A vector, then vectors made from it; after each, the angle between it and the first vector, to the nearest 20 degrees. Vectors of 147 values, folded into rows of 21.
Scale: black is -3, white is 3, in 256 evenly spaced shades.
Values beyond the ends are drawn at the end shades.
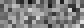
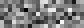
80 degrees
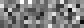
140 degrees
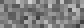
160 degrees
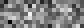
60 degrees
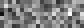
80 degrees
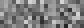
120 degrees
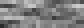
100 degrees
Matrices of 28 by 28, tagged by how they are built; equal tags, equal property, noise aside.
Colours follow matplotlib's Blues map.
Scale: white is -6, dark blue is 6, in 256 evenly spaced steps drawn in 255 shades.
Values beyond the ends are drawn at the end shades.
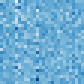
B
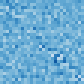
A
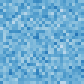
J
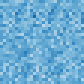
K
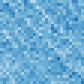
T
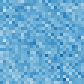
T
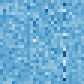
B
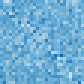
A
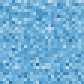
K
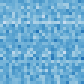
K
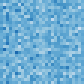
J
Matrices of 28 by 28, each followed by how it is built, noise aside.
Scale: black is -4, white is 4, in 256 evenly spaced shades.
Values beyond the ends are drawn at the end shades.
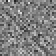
Toeplitz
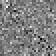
banded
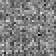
blocks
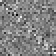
banded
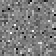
sparse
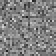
noise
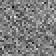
Toeplitz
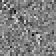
banded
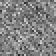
Toeplitz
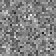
noise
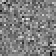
block diagonal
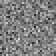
noise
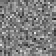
noise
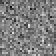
noise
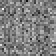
blocks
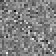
banded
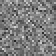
Toeplitz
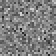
noise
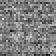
blocks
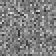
noise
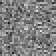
repeating rows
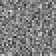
repeating rows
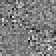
block diagonal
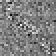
banded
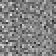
repeating rows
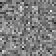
noise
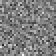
noise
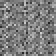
repeating rows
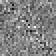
banded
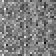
repeating rows
